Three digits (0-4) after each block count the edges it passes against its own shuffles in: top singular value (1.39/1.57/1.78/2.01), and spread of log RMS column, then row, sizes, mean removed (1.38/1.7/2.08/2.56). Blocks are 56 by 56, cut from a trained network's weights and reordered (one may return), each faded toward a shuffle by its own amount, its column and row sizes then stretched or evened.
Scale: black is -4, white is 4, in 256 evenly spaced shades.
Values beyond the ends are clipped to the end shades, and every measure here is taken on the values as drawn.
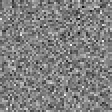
2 0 0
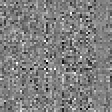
2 4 1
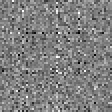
1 3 2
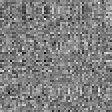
3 2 3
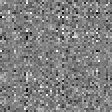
1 4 3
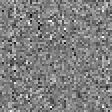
0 3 1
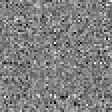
2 2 3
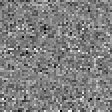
1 0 3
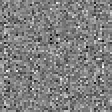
0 3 0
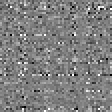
0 3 4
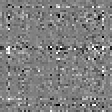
0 3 4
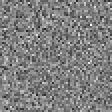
1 1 0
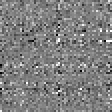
0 3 4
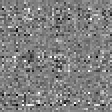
2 3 4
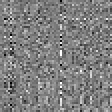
4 4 1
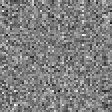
3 2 2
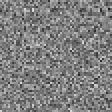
3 0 0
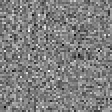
2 1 1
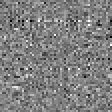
2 2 3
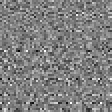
4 0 4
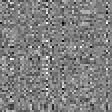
4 4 2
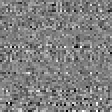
3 0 4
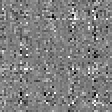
1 4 3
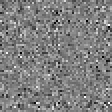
0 3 3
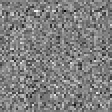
3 1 3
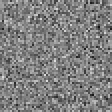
2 0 0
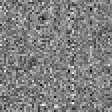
2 3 0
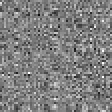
4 4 2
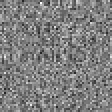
3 1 1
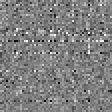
2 2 4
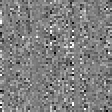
0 4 1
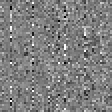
1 4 0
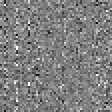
0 4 0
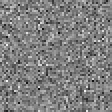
0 2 0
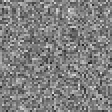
2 0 0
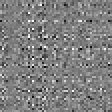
3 4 4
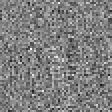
3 2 2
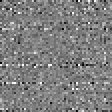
0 2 4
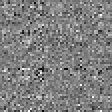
1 3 2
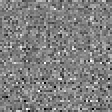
1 1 4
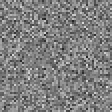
3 1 0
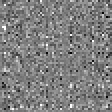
2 4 2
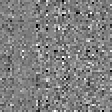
1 4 2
